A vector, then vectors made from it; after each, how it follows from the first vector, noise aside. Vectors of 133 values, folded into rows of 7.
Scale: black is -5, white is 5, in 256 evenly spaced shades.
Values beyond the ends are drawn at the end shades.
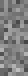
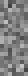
wrapped around, negated.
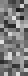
wrapped around, negated, scaled up.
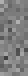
wrapped around, partly zeroed.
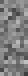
wrapped around, negated.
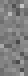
wrapped around, partly zeroed.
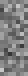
wrapped around, negated.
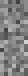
sign-scrambled.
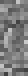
sign-scrambled.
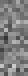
sign-scrambled.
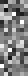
wrapped around, negated, scaled up.
